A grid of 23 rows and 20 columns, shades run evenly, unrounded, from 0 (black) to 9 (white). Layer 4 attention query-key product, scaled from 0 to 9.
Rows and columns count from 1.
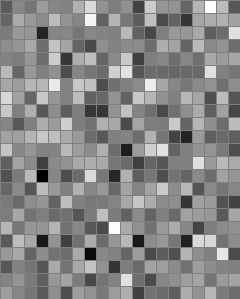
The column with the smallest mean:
12
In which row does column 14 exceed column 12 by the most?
19
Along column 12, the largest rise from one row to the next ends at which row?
20
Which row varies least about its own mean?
17
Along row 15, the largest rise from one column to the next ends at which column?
4
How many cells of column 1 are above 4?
16
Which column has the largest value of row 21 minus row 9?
8
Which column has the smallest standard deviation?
2
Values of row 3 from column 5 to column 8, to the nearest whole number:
5 5 4 5
